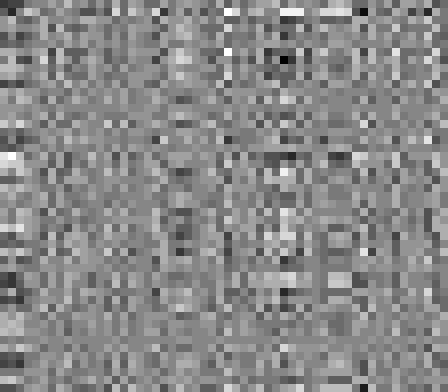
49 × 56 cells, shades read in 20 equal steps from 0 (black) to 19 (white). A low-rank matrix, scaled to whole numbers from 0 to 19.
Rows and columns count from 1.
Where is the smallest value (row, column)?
8, 36
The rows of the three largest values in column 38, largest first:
2, 49, 7
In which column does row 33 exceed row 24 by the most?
54
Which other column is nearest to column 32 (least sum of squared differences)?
4
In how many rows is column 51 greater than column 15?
17
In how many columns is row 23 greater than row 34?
24
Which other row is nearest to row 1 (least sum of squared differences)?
38
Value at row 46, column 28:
12
